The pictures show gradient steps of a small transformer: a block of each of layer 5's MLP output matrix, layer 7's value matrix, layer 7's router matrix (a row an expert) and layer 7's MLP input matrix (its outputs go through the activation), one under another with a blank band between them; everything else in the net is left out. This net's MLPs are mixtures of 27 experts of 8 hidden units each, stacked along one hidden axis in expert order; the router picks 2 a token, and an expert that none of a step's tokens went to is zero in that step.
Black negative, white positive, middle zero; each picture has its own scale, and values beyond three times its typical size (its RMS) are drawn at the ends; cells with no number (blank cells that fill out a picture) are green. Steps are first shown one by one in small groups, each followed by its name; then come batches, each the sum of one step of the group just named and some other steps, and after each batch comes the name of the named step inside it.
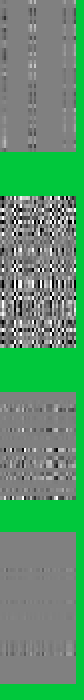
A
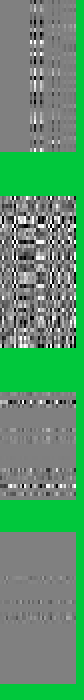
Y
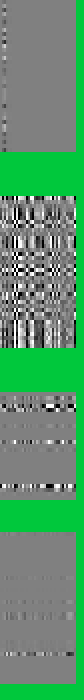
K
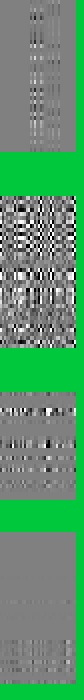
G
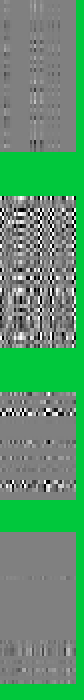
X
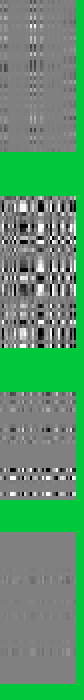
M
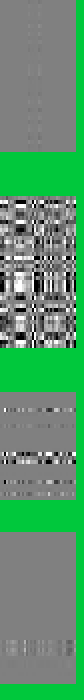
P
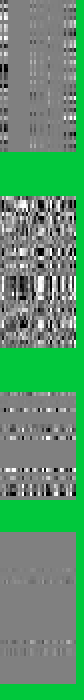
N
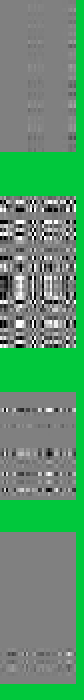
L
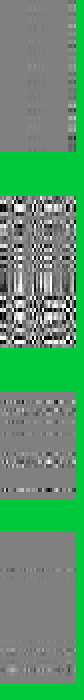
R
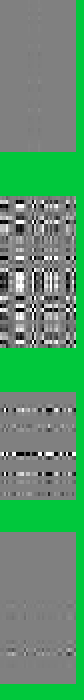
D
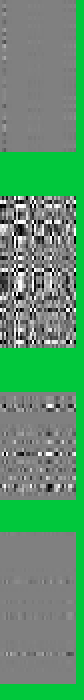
K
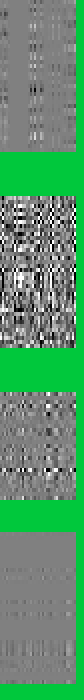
A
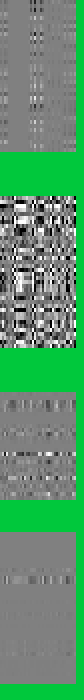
P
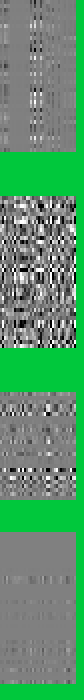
M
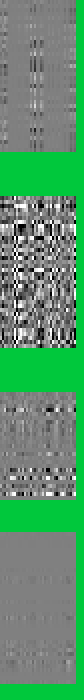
M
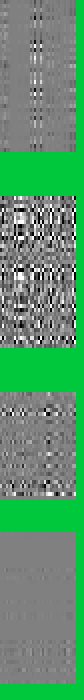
X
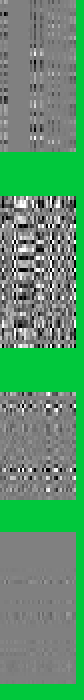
Y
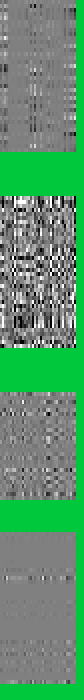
N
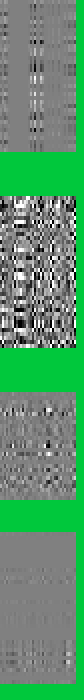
G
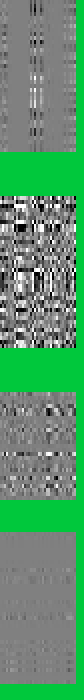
D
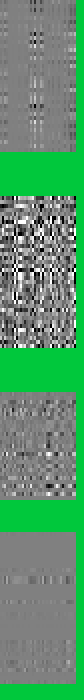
G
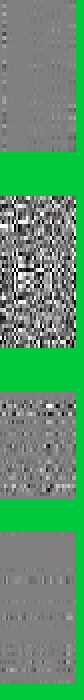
R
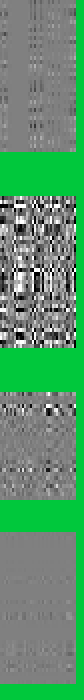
P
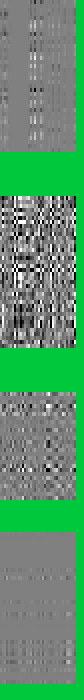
A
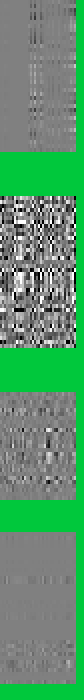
G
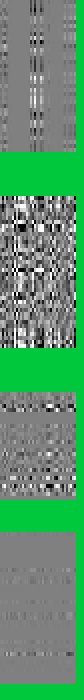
K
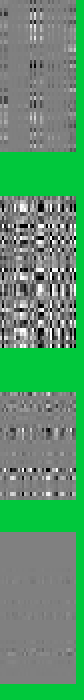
M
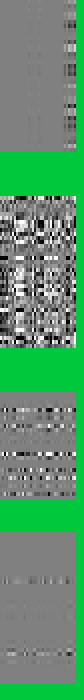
D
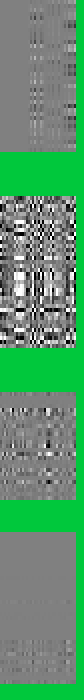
G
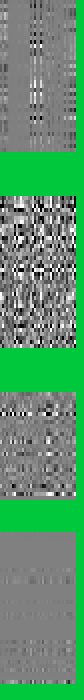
N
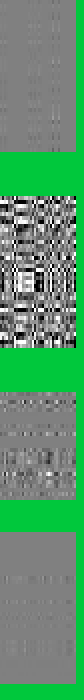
P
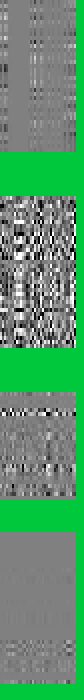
N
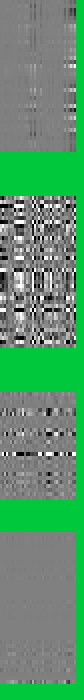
D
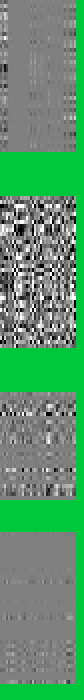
N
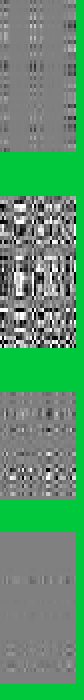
M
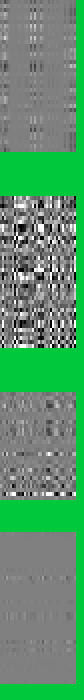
M
